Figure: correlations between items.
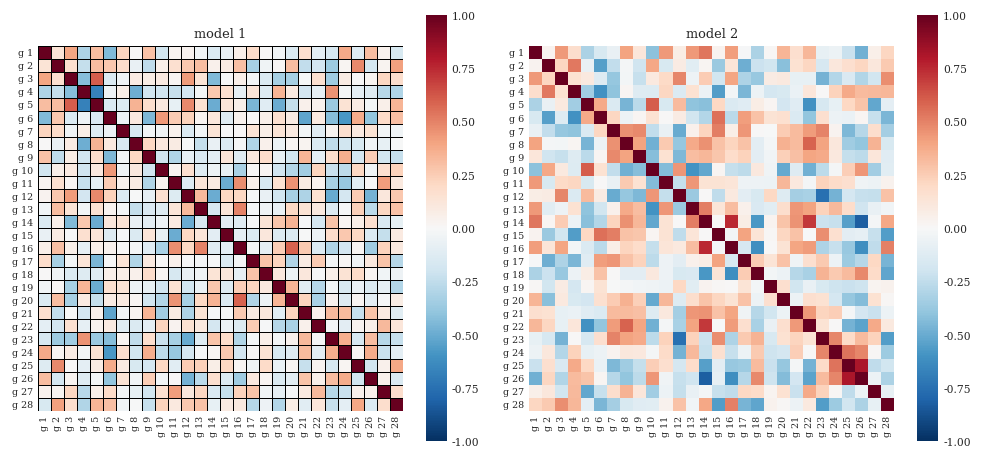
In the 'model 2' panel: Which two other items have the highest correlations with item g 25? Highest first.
g 26, g 24
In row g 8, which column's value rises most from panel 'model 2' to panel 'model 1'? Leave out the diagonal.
g 5
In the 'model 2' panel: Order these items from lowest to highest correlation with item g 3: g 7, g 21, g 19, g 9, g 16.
g 7, g 9, g 21, g 19, g 16
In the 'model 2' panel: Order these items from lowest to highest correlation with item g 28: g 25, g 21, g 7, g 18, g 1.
g 18, g 7, g 25, g 21, g 1
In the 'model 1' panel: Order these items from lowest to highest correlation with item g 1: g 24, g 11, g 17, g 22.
g 22, g 11, g 17, g 24
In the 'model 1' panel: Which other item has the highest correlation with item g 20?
g 16
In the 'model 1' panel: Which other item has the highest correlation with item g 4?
g 23
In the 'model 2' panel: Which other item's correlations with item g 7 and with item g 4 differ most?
g 15
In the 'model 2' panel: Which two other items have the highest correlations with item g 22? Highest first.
g 14, g 8
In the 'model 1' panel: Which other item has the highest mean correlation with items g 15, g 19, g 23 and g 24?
g 4
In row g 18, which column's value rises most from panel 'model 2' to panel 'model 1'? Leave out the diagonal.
g 14
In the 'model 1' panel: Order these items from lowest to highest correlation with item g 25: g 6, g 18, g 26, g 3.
g 26, g 3, g 18, g 6
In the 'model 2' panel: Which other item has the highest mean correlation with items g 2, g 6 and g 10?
g 5
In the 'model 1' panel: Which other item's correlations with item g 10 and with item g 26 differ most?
g 6
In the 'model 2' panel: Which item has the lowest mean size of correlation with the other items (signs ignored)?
g 19
